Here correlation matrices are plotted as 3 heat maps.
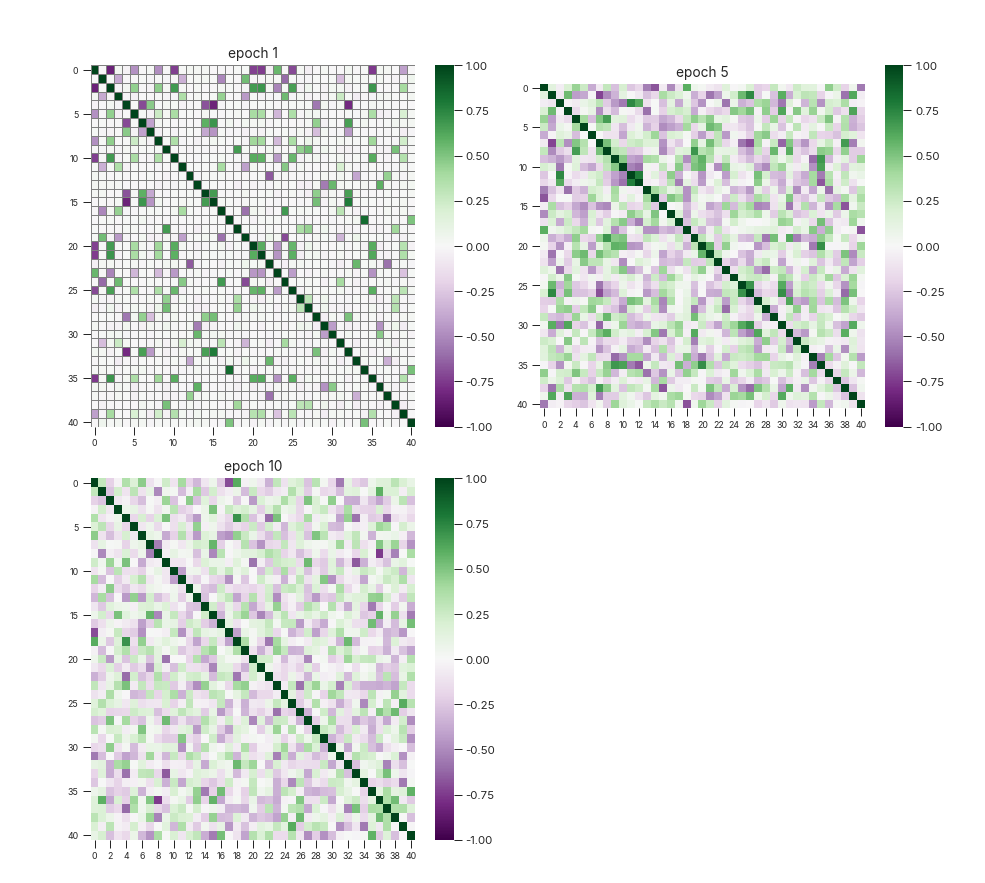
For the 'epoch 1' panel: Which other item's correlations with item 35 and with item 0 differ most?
2
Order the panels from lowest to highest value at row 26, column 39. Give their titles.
epoch 10, epoch 1, epoch 5
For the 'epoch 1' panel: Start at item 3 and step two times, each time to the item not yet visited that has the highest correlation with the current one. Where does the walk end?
16
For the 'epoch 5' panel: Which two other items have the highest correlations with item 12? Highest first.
11, 2
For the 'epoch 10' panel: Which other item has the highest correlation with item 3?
15
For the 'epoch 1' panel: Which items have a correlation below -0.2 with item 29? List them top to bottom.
13, 30, 36
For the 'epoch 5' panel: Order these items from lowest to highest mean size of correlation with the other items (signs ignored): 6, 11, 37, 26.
37, 6, 11, 26
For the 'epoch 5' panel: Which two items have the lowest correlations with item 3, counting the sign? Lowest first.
13, 7
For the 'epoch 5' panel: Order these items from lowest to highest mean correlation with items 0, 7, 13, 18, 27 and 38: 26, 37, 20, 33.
26, 33, 20, 37
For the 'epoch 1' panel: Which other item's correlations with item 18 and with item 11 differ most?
9
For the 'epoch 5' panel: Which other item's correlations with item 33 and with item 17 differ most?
31
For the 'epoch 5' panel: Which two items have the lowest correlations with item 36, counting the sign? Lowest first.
13, 15
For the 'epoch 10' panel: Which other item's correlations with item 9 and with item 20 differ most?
27
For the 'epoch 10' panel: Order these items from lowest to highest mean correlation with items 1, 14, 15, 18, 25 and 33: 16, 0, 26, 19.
16, 26, 19, 0
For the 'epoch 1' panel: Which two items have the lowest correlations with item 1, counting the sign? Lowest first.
24, 16
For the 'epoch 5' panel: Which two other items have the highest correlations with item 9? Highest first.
35, 20
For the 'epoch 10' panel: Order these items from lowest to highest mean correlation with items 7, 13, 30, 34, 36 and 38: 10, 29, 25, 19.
25, 29, 19, 10
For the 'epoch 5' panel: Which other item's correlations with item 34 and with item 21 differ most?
20
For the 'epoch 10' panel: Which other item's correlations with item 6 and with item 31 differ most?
0
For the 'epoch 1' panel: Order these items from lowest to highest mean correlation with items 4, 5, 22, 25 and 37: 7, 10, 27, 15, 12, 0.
0, 15, 12, 27, 7, 10
